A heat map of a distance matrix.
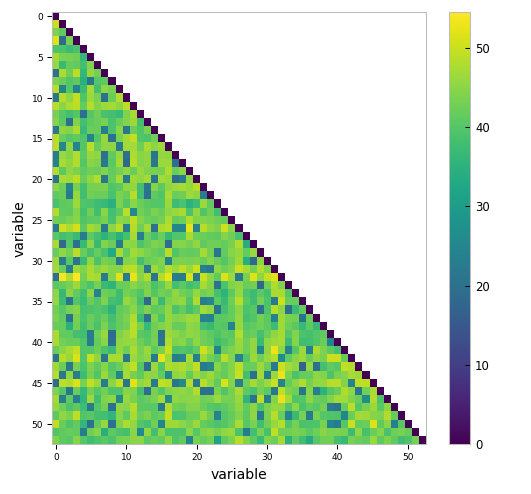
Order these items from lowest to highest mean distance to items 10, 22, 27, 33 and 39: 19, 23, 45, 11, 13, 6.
23, 13, 45, 6, 19, 11
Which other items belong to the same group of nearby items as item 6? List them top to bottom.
34
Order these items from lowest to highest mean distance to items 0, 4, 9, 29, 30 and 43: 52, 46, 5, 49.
46, 49, 52, 5
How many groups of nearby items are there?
10
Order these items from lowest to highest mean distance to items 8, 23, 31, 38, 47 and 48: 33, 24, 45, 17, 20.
33, 24, 17, 20, 45
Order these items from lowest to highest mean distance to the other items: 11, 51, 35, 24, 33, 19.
35, 33, 51, 24, 19, 11
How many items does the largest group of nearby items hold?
11
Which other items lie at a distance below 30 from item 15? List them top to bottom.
5, 8, 39, 40, 48, 50
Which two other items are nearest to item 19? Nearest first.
52, 23
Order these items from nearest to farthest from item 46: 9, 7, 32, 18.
9, 7, 18, 32
